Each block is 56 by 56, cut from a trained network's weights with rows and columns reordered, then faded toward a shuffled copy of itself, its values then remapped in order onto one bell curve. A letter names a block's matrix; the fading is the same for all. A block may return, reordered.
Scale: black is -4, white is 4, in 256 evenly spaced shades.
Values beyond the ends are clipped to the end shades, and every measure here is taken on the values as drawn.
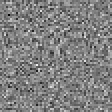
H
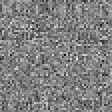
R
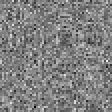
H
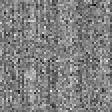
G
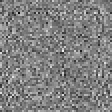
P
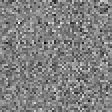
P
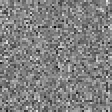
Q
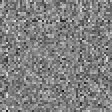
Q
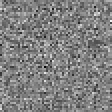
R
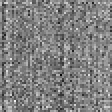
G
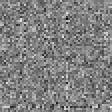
Q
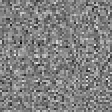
H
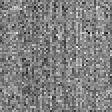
G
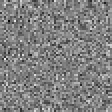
P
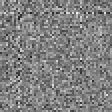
Q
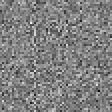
R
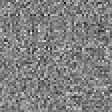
P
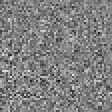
P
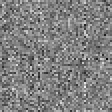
Q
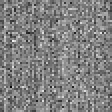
G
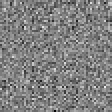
P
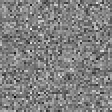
R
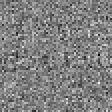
R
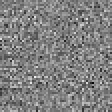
R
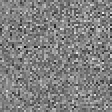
P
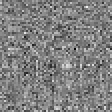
P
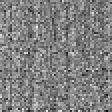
G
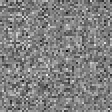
H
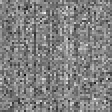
G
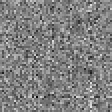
Q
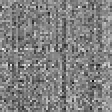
G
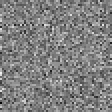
Q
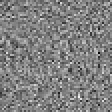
H
